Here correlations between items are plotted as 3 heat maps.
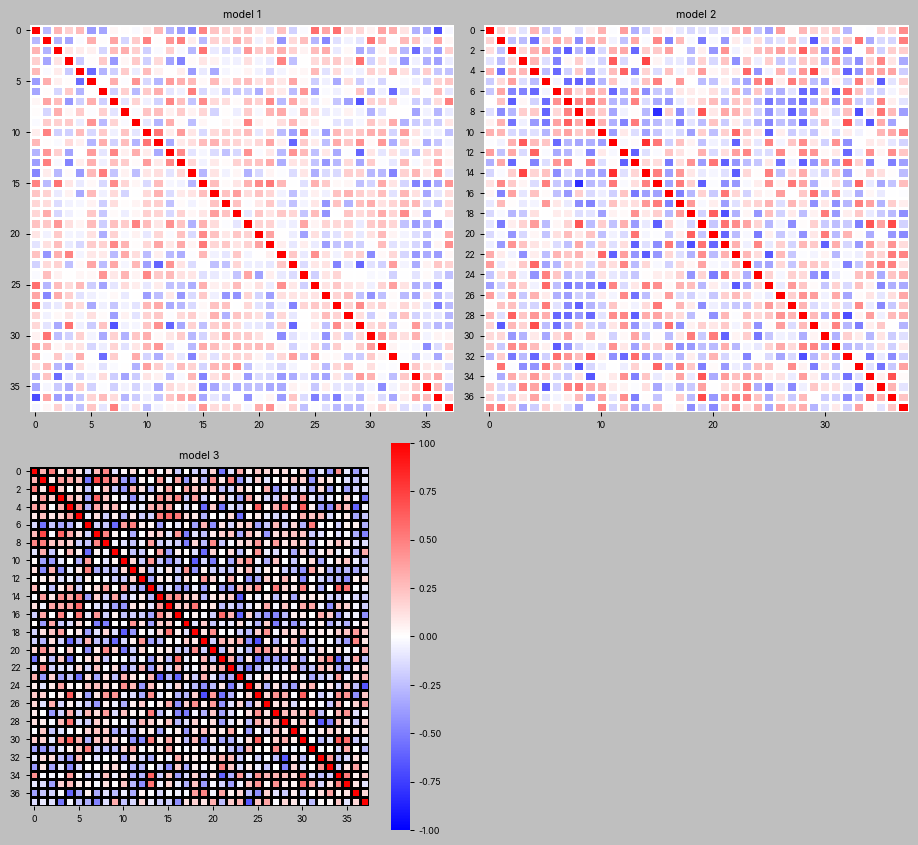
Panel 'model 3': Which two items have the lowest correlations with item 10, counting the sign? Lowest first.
18, 20
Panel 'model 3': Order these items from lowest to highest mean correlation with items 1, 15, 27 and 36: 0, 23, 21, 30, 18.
23, 21, 0, 30, 18
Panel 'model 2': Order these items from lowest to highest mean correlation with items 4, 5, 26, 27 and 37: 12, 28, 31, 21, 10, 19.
19, 10, 21, 31, 12, 28
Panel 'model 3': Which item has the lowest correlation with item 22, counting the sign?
24
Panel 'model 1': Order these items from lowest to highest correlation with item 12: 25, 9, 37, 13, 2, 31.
25, 31, 37, 2, 9, 13
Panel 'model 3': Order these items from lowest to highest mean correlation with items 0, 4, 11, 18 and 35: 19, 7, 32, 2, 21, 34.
21, 19, 32, 7, 2, 34
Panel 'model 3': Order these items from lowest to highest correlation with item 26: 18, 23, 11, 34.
11, 23, 34, 18
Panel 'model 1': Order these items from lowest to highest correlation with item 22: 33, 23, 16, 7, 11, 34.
34, 7, 33, 16, 11, 23
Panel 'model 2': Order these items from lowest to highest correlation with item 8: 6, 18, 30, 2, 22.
2, 18, 30, 6, 22
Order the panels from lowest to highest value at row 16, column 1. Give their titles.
model 2, model 1, model 3
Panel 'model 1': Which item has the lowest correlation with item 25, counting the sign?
36
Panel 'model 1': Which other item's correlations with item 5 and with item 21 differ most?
11
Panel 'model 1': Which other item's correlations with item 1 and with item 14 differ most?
30
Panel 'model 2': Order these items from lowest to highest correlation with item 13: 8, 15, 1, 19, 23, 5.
19, 23, 5, 8, 15, 1
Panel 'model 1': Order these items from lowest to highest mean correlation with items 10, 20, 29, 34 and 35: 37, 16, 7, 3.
7, 37, 3, 16
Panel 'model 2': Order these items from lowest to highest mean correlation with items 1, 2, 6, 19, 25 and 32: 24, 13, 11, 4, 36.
4, 11, 36, 13, 24
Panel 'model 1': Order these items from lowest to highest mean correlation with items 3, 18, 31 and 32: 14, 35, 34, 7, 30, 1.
35, 14, 34, 7, 1, 30
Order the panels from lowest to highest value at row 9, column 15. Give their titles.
model 3, model 2, model 1
